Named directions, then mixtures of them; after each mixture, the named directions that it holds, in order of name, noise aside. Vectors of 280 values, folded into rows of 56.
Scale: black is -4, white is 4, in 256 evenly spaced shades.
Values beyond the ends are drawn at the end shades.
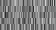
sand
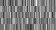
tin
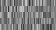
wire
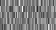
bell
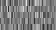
tin, wire.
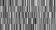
sand, tin.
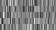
sand, tin, wire.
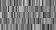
wire.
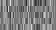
sand, tin, wire.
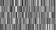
bell, tin, wire.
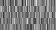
tin.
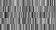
sand.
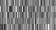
bell, wire.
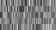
wire.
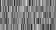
wire.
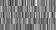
tin.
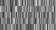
bell, tin.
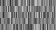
bell, tin, wire.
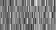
sand, tin.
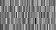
bell, sand, tin.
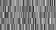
sand.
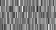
bell.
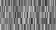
bell, sand.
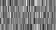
tin, wire.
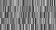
sand.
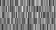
bell, tin, wire.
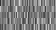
bell, sand, tin.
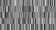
sand.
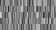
bell, sand, wire.
